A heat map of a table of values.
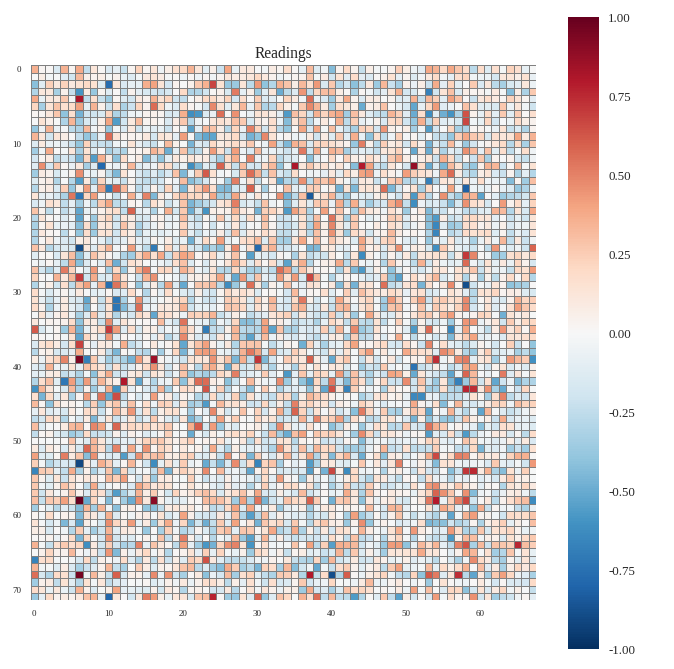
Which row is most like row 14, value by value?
38
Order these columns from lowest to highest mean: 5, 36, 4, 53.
53, 4, 5, 36
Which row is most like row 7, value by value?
26
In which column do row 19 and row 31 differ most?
11
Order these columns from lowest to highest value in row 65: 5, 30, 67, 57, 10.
67, 57, 30, 5, 10
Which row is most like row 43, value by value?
54
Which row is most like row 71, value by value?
2
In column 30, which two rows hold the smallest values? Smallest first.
24, 53
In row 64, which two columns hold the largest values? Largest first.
65, 58
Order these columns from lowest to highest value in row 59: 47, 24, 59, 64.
59, 24, 47, 64
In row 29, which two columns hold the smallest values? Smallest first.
58, 10
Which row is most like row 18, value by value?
41
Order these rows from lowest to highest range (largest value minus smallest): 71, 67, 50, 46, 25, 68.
50, 67, 46, 25, 71, 68
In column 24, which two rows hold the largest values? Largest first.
71, 2
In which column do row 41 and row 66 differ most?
23
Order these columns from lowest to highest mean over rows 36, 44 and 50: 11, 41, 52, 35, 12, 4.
35, 52, 12, 41, 4, 11
